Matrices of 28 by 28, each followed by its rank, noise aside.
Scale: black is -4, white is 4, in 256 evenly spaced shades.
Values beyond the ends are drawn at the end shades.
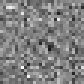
five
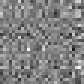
four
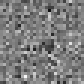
six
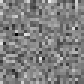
five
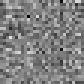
seven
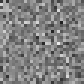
seven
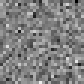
seven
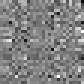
five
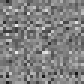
five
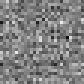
six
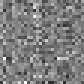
six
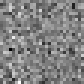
seven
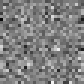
six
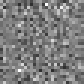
six
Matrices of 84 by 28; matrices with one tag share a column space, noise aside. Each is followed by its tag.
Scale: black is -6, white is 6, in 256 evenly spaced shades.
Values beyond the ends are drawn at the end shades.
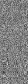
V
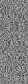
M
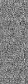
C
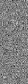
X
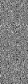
V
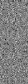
C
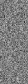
M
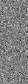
M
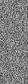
M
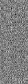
M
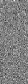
X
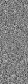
V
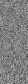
V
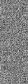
M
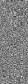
X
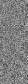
V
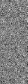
C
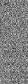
C
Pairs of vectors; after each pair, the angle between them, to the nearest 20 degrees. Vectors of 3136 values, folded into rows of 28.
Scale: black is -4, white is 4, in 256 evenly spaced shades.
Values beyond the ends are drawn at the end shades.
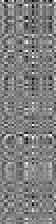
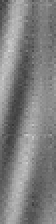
80 degrees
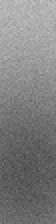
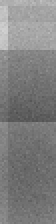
40 degrees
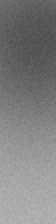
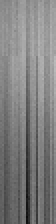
140 degrees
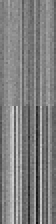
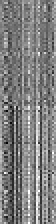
140 degrees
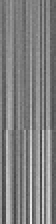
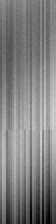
120 degrees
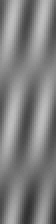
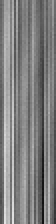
80 degrees
